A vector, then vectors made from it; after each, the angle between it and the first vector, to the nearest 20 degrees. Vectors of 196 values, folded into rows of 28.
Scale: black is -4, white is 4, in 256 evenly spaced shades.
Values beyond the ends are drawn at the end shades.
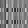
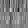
100 degrees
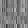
120 degrees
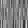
100 degrees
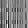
60 degrees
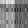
60 degrees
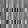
20 degrees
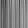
80 degrees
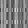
140 degrees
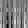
120 degrees
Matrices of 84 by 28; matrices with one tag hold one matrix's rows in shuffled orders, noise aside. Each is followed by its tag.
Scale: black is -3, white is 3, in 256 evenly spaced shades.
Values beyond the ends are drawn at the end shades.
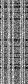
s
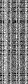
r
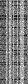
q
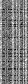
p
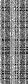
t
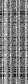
r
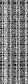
r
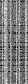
r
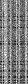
r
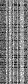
q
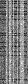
q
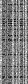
p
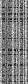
p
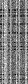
r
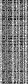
p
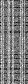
s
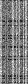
p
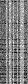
q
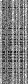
p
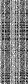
t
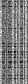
p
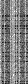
t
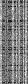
p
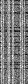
s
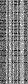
q
